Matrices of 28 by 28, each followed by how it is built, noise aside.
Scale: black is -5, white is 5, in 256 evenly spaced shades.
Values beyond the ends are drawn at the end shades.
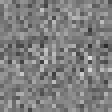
low rank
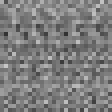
repeating columns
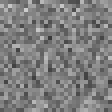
repeating columns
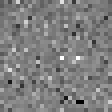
sparse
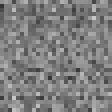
repeating columns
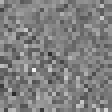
lower triangular
